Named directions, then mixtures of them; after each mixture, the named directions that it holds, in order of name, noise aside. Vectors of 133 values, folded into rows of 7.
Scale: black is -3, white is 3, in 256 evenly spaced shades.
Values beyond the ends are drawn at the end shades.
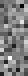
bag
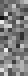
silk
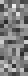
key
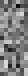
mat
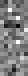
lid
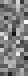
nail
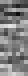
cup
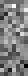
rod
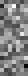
key, lid, rod.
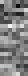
cup, rod.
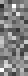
key, silk.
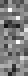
lid.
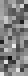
bag.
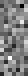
bag.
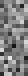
bag.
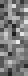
lid, nail, rod.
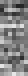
cup.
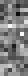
cup, rod.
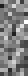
nail, rod.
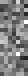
cup, nail.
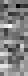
cup, mat, silk.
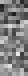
cup, key, nail.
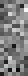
bag, rod.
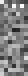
bag, key.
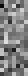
mat, nail, rod.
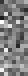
silk.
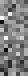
lid, silk.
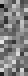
bag, key, nail.
